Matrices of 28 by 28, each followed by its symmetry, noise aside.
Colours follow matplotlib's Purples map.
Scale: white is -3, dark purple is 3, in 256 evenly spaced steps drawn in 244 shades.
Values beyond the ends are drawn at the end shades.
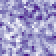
antisymmetric.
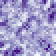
symmetric.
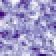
antisymmetric.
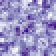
symmetric.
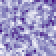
antisymmetric.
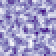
antisymmetric.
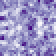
mirrored top to bottom.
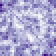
symmetric across the other diagonal.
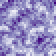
symmetric.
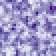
antisymmetric.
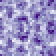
mirrored top to bottom.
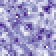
symmetric across the other diagonal.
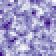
antisymmetric.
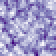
symmetric across the other diagonal.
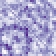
symmetric across the other diagonal.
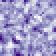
symmetric across the other diagonal.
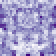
mirrored left to right.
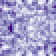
mirrored top to bottom.
